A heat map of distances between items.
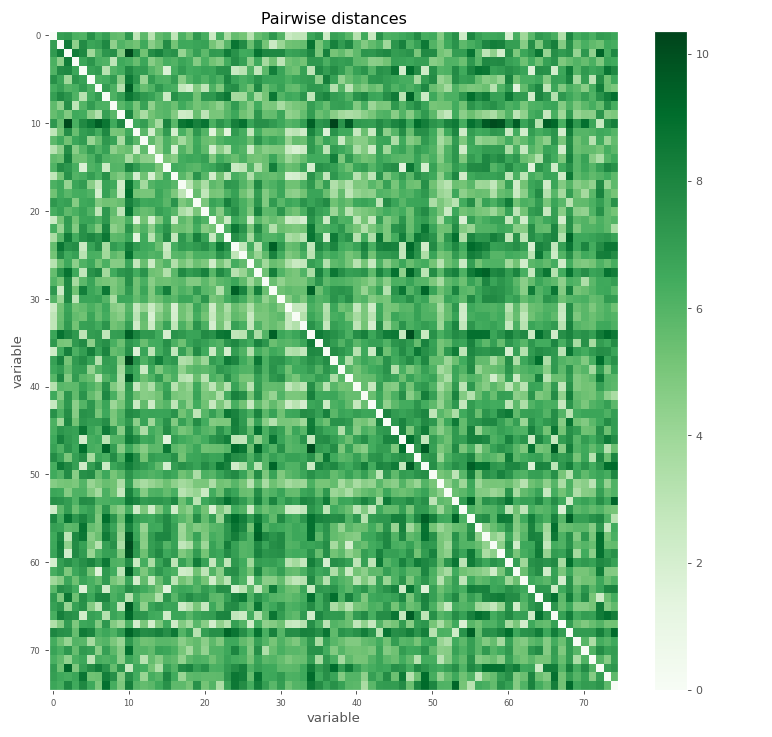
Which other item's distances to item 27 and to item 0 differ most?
60
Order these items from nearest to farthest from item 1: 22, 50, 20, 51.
22, 51, 50, 20
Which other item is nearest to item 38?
12
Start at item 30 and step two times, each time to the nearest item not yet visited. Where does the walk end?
8
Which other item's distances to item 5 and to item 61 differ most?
6
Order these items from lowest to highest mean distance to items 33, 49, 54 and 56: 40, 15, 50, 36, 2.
40, 36, 15, 50, 2
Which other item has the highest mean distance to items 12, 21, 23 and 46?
68
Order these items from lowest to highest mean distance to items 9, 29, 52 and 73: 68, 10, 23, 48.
48, 23, 68, 10
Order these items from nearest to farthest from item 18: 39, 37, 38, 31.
39, 37, 31, 38
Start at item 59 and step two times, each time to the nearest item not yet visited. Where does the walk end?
57
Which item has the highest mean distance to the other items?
10
